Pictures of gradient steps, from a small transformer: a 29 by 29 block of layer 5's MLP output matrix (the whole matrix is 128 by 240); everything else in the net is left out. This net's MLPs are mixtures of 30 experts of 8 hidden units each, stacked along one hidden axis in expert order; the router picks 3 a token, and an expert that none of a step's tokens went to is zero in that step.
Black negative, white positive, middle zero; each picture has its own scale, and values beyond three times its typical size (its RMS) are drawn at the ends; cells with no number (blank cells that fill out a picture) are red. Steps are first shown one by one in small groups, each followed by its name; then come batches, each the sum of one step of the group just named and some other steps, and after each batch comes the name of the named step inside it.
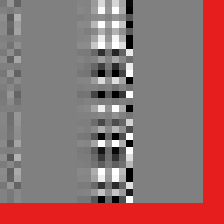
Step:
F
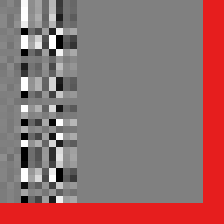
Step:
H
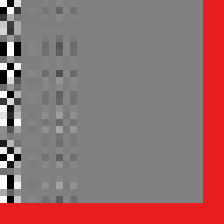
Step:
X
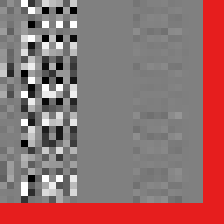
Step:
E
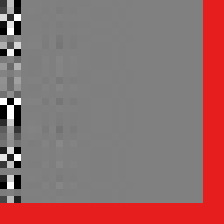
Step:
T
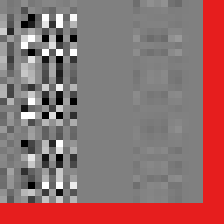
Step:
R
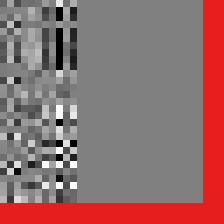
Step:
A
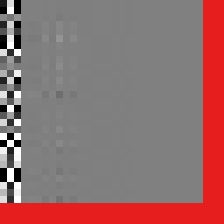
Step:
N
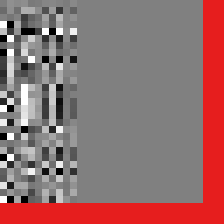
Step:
X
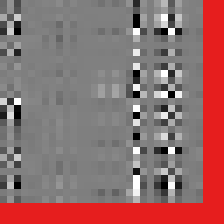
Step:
T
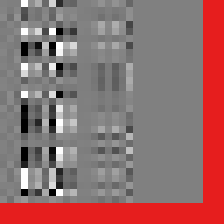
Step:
F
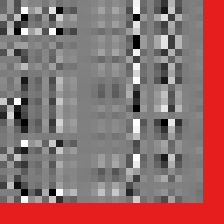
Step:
T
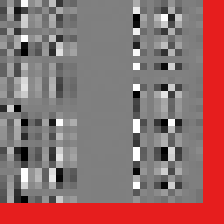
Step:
H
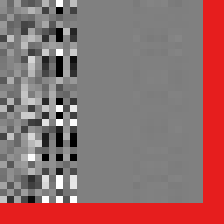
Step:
R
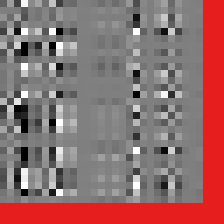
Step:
T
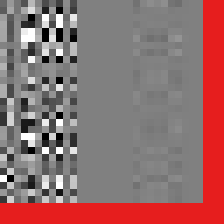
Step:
R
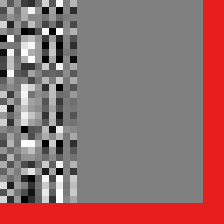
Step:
X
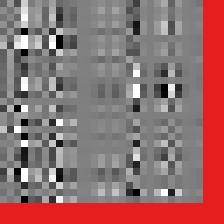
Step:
H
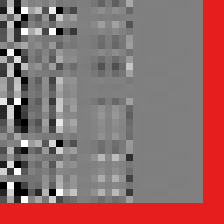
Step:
T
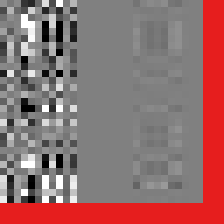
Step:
X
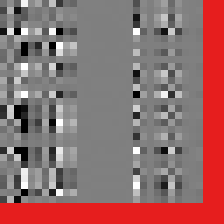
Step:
T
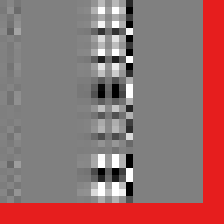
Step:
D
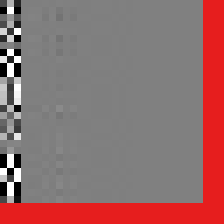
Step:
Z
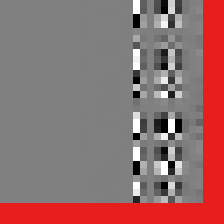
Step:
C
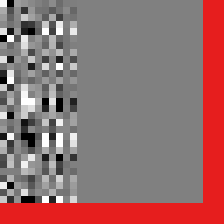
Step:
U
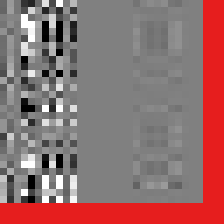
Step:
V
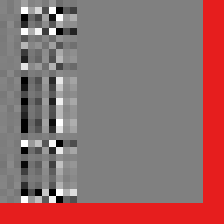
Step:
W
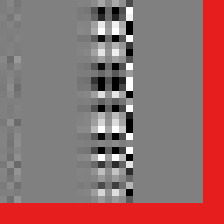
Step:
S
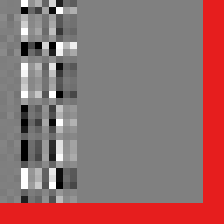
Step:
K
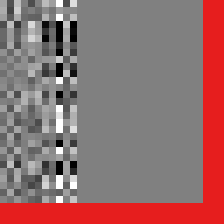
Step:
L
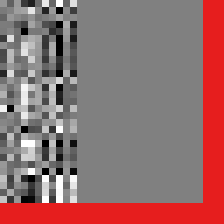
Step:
L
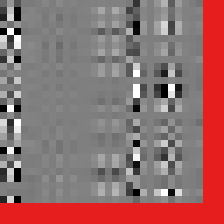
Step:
D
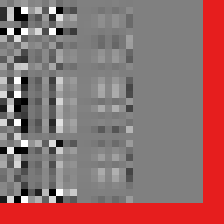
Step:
W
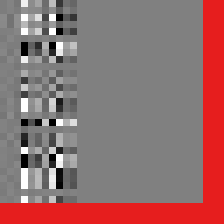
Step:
K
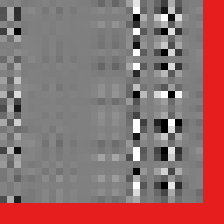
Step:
C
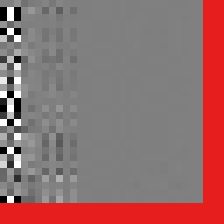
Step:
V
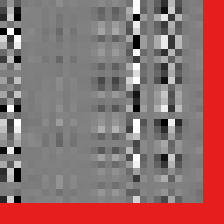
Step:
S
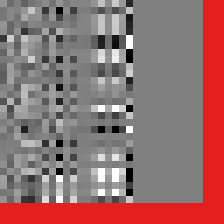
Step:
U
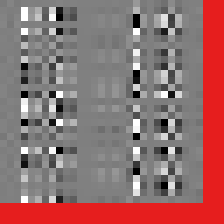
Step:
C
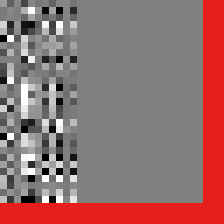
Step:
U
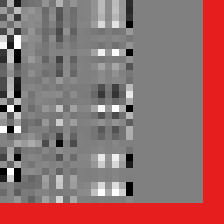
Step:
D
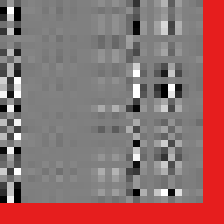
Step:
Z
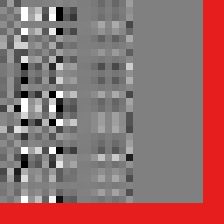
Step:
S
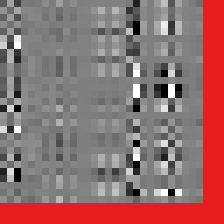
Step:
D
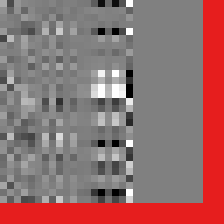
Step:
U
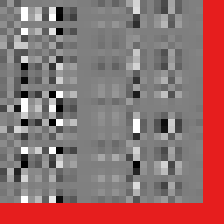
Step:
C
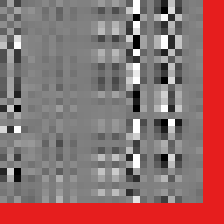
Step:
S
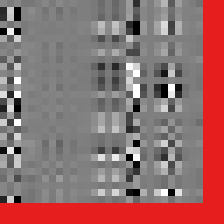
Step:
S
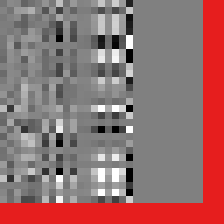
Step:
L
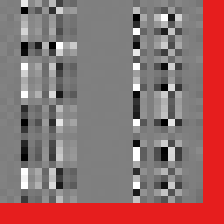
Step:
K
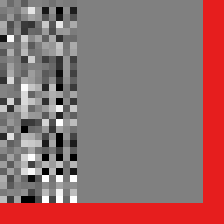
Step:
U
